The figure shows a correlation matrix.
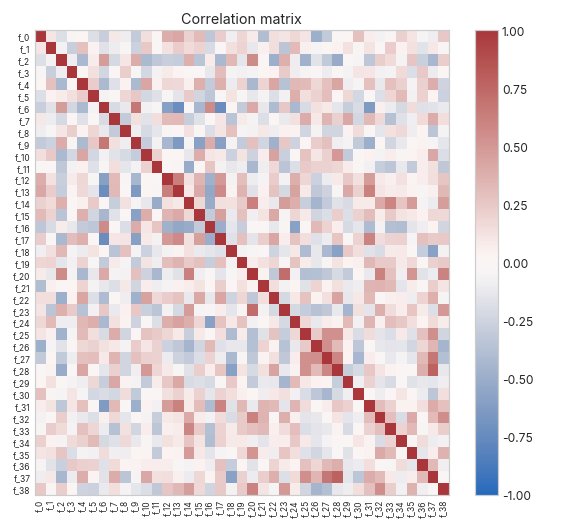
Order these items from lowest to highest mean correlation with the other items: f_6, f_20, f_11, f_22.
f_6, f_11, f_20, f_22
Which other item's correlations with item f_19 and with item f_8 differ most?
f_37
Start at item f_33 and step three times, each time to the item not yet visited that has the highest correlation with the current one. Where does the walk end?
f_23
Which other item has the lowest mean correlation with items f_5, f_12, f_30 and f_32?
f_16
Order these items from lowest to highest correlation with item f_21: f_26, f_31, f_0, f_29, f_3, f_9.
f_0, f_9, f_29, f_3, f_26, f_31
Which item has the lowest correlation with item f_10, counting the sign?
f_2
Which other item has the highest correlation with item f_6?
f_9
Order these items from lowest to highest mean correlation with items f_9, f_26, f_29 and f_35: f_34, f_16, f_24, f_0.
f_0, f_34, f_24, f_16
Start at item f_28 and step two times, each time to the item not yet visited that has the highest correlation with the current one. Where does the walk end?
f_27
